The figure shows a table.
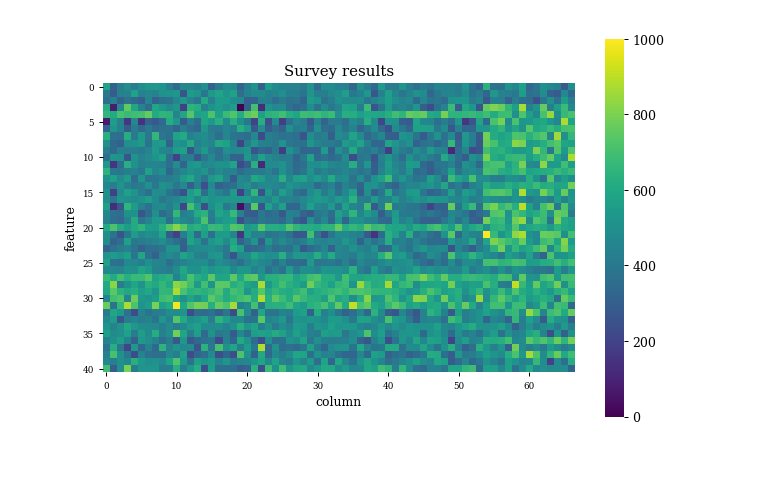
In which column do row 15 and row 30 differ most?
22
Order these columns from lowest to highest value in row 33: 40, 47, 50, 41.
47, 41, 50, 40
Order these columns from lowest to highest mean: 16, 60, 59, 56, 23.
23, 16, 60, 56, 59
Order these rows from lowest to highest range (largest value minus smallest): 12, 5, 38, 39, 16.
16, 12, 39, 38, 5
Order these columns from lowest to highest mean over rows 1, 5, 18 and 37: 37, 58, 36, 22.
36, 37, 22, 58
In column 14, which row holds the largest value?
31
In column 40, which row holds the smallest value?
9
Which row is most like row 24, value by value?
13
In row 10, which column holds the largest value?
66
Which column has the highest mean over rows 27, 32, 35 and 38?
60
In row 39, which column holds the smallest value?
63
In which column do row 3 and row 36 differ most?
19
